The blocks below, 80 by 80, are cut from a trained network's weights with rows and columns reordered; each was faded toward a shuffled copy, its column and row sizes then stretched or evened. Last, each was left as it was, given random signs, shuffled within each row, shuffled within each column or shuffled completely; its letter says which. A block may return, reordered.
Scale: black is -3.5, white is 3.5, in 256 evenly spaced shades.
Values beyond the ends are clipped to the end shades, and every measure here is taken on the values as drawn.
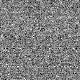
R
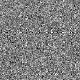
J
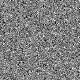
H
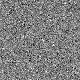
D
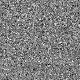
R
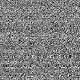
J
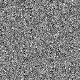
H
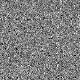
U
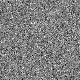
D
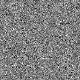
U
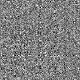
J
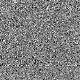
U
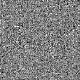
J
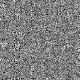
J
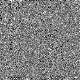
U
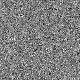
R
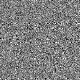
U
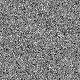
D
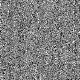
H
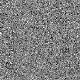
J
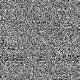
J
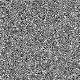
H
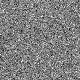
D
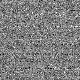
R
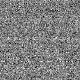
R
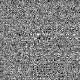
J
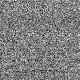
R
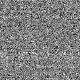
R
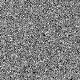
R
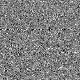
R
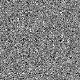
J
